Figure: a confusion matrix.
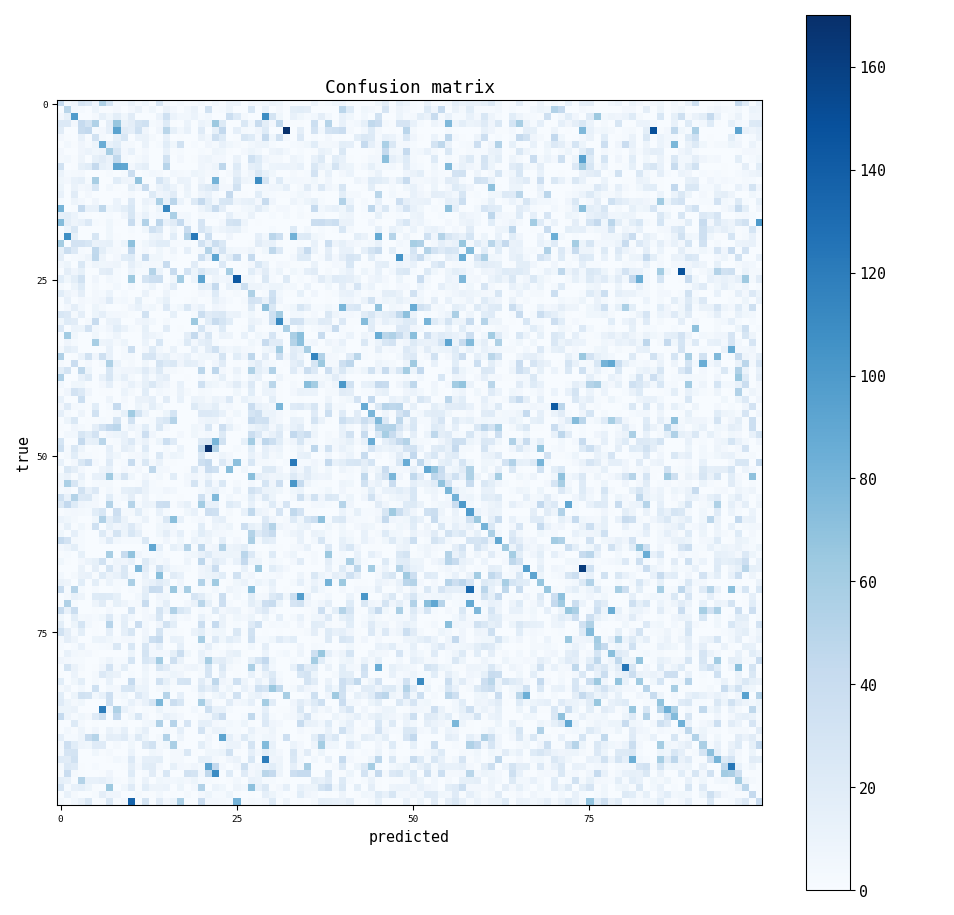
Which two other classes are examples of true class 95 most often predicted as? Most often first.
22, 94
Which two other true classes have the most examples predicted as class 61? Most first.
12, 33
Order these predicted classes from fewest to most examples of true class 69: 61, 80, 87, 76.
87, 61, 76, 80
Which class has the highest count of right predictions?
25
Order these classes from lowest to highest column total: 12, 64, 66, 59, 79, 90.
90, 66, 59, 64, 79, 12
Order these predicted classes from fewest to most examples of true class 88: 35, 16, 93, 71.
35, 71, 93, 16
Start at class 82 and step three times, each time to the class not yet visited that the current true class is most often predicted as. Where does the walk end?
45
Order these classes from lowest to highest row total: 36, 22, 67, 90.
90, 67, 22, 36
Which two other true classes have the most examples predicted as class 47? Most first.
53, 58
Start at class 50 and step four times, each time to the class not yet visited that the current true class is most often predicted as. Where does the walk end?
55
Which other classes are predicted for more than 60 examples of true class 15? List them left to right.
0, 55, 74
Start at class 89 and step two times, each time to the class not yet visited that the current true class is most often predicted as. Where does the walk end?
38
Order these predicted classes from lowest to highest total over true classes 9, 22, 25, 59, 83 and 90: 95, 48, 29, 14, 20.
95, 14, 29, 48, 20
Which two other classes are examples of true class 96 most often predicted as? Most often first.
3, 73
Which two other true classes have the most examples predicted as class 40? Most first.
29, 68
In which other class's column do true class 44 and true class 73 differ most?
10
